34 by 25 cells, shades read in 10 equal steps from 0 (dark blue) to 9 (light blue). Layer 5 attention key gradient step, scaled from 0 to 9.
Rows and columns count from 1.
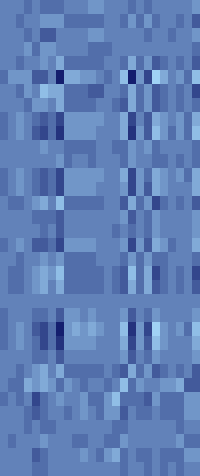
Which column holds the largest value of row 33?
15
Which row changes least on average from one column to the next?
22
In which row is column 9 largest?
6
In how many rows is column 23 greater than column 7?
13
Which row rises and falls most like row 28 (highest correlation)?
32
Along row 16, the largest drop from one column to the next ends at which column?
17
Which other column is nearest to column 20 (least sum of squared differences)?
25
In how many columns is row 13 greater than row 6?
6
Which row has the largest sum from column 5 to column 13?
28
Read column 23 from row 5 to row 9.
4 6 4 4 6
